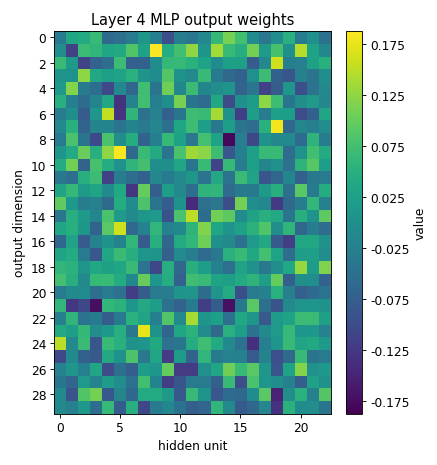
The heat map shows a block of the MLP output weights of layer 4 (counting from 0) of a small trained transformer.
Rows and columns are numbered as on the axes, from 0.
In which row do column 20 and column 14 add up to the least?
8
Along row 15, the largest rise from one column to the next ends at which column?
4
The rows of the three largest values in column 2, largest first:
3, 9, 28
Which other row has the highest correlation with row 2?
7
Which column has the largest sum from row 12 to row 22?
5
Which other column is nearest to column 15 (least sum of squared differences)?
21
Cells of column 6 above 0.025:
11
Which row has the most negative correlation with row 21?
0
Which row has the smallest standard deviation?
20
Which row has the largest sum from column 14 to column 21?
1
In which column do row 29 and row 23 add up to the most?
19
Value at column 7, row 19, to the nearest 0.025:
0.1
